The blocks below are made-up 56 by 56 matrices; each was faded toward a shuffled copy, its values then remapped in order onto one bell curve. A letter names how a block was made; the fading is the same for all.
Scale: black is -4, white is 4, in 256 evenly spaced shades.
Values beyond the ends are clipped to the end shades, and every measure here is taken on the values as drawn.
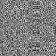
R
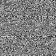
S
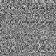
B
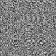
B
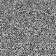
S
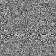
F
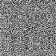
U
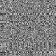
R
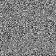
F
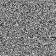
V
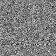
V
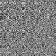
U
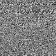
S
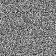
V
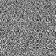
B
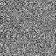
B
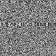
F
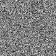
S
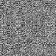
B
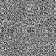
B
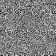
S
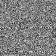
S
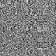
U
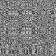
R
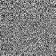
B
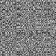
R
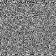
F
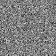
S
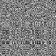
R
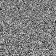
V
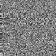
B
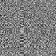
R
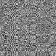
R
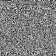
S
